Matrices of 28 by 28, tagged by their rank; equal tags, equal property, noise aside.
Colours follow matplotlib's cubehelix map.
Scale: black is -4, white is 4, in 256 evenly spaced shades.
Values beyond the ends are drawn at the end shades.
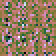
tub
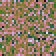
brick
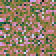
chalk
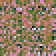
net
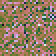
net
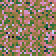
brick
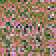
brick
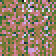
net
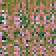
tub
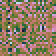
tub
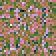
brick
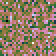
chalk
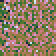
brick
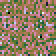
chalk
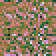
tub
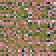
net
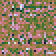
net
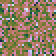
net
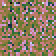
brick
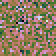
chalk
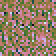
net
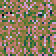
net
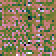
net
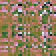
tub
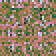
chalk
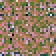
net
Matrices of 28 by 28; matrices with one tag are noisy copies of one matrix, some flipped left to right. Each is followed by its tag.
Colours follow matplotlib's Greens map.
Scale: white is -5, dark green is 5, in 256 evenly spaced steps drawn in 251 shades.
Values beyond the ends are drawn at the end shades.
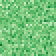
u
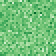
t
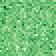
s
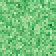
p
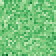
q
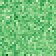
q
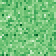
q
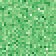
p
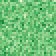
s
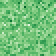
u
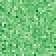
p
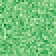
p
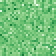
s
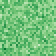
p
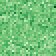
t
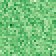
s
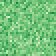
q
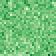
q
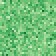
q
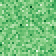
u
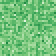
t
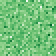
p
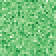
p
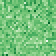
q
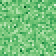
u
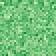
q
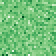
q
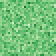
u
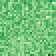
q
